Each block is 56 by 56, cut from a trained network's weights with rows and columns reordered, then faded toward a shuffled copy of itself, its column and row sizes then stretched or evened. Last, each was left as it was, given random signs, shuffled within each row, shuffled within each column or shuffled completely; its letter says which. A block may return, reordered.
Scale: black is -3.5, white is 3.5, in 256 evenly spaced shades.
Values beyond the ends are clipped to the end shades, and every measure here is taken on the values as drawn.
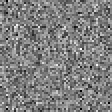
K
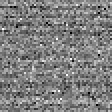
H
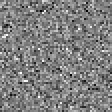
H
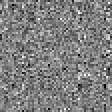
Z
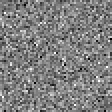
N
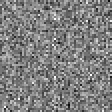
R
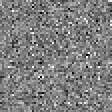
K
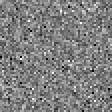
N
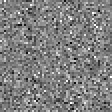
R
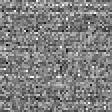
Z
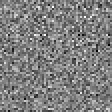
Z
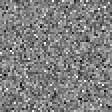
N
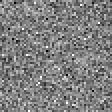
N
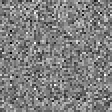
K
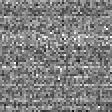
Z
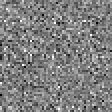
Z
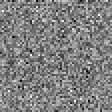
K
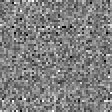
K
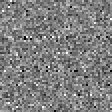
H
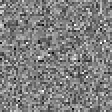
K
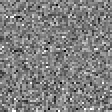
H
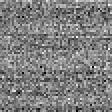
Z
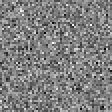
H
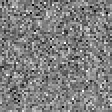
N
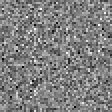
R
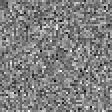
N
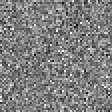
R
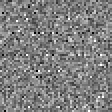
H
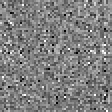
K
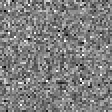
K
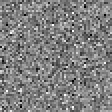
R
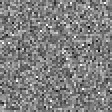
N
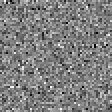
H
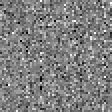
R
